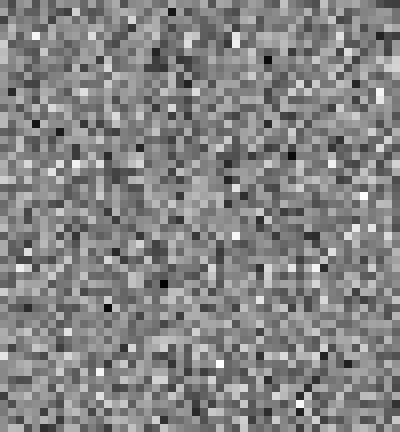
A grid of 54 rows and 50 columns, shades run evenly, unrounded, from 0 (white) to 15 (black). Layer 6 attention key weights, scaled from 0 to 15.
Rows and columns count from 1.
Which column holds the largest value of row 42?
33
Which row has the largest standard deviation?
21
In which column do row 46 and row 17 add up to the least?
37
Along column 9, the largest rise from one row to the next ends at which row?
43
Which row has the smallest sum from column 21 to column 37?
38
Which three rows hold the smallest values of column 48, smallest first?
12, 13, 19
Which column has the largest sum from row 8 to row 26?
5
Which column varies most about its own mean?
34
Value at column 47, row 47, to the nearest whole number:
7
